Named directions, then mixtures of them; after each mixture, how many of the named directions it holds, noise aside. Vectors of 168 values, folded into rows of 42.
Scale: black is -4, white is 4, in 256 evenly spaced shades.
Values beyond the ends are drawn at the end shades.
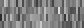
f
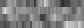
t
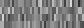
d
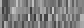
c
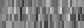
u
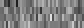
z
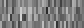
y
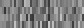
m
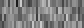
four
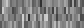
two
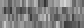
two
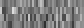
three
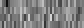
three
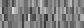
two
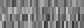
four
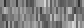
two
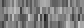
three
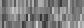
three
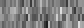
four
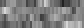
one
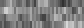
one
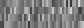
three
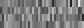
two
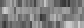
one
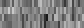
four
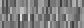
three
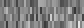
three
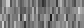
four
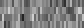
four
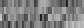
two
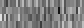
one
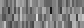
two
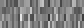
three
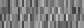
four
